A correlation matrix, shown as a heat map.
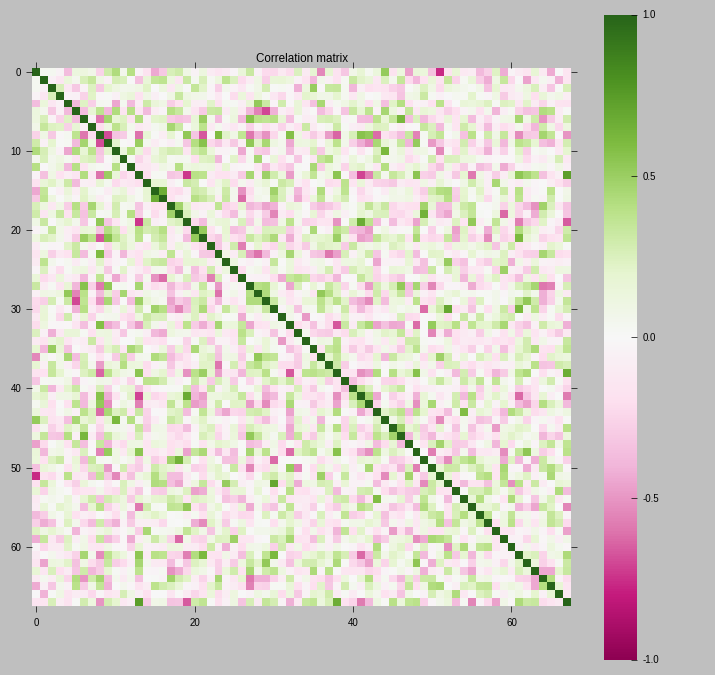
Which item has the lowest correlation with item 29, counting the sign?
5
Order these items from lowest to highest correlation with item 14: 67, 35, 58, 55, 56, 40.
67, 40, 35, 56, 55, 58
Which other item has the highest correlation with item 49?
18
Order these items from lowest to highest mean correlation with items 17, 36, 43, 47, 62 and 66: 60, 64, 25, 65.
25, 64, 60, 65
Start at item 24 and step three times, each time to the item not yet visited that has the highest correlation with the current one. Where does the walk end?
61
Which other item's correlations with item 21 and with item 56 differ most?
57
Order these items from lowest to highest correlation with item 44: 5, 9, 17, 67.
67, 9, 17, 5
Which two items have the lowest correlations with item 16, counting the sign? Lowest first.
26, 33
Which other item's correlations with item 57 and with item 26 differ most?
22
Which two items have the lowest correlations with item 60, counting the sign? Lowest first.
52, 24
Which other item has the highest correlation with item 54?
43
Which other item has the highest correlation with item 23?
8
